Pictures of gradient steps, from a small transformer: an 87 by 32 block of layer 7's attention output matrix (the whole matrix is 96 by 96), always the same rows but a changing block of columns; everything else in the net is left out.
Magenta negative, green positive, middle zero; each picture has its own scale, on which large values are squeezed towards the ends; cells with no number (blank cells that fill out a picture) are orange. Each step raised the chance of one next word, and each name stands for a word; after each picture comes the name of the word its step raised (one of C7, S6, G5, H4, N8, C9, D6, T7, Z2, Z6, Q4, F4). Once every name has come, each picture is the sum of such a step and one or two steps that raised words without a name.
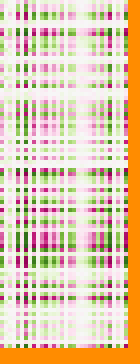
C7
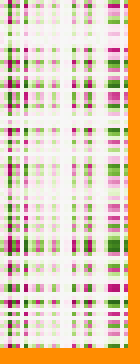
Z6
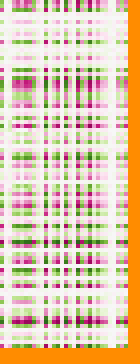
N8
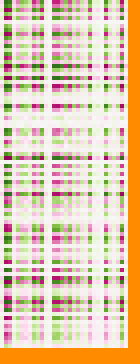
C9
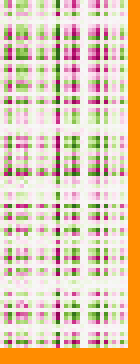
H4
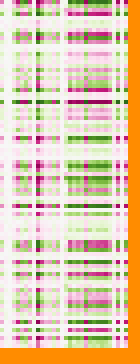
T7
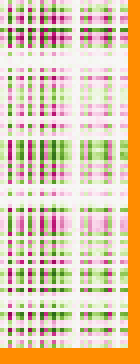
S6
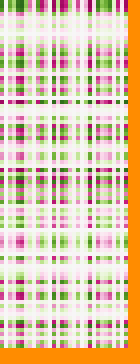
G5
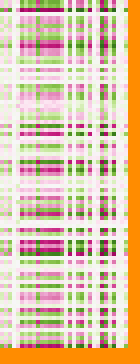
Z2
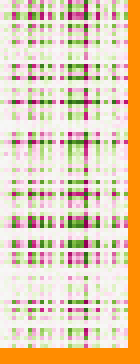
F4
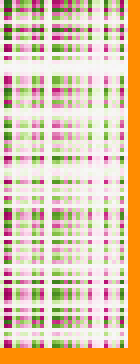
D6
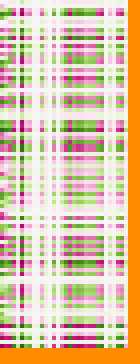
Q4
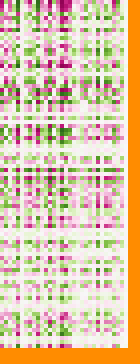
G5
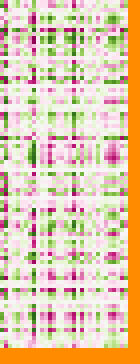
S6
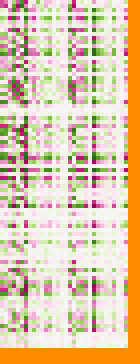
G5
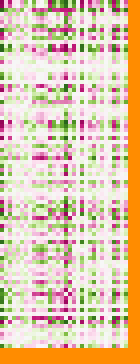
D6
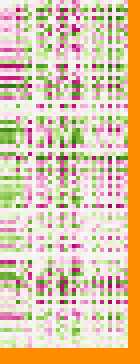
C9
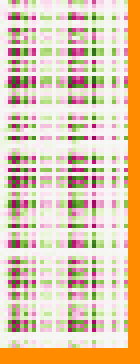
G5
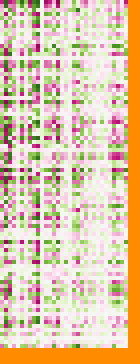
G5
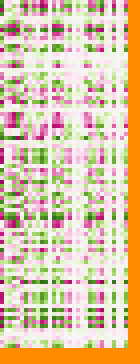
D6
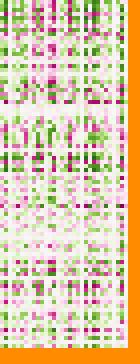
T7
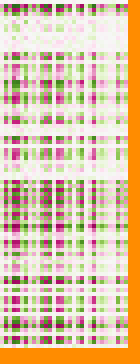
Z2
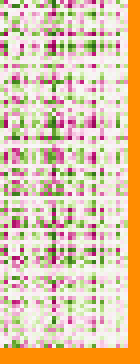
C7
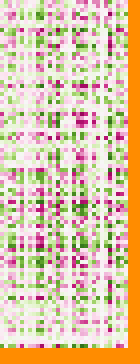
C7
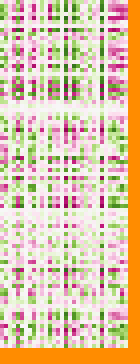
Q4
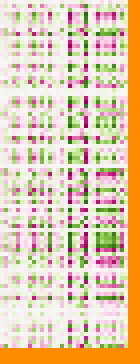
C7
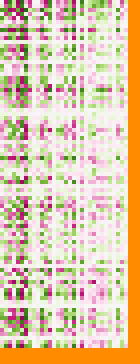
D6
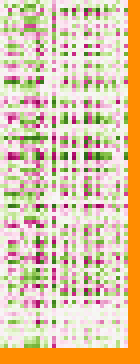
N8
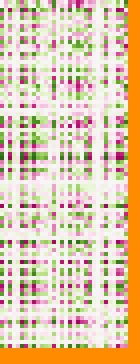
N8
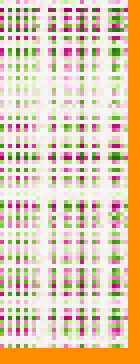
D6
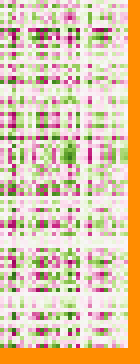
S6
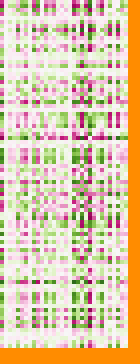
D6
